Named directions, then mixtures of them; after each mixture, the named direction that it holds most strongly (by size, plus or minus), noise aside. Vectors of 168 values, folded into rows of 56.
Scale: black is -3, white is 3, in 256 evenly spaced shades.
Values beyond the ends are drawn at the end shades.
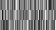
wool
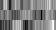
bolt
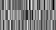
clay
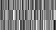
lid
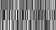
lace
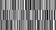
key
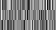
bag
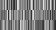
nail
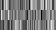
clay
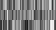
bolt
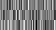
lid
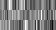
bolt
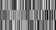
key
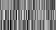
lace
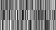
lace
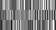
key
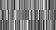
wool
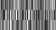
lace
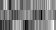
bolt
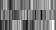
bolt
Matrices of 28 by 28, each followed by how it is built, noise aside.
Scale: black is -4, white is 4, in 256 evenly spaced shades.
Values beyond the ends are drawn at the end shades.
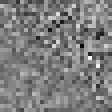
upper triangular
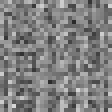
blocks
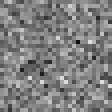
noise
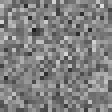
noise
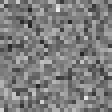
noise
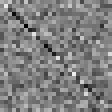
diagonal
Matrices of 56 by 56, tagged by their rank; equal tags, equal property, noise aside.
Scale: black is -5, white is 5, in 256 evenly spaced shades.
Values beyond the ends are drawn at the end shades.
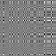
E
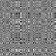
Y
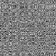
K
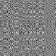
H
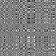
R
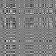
R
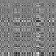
R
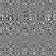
Y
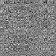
K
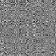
K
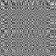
R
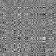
H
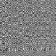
K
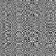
H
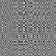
R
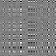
E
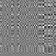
R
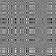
E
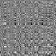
H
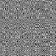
K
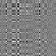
E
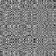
H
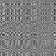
R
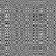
R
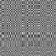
E
